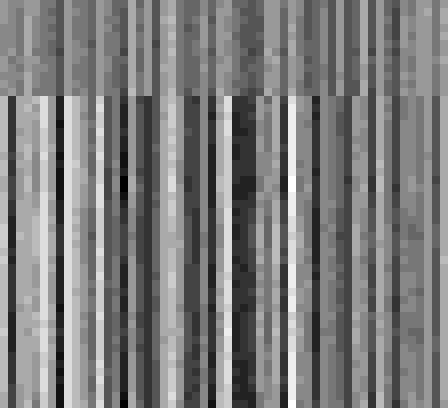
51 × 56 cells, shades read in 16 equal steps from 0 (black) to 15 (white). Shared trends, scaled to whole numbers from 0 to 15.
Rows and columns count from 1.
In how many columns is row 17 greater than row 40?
15
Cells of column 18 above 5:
14
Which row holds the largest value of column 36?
1
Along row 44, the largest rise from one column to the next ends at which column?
9
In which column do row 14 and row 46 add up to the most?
37
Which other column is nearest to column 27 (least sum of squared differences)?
31
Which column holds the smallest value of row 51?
16
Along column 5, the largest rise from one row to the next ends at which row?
13
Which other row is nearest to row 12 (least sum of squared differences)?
7
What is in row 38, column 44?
4
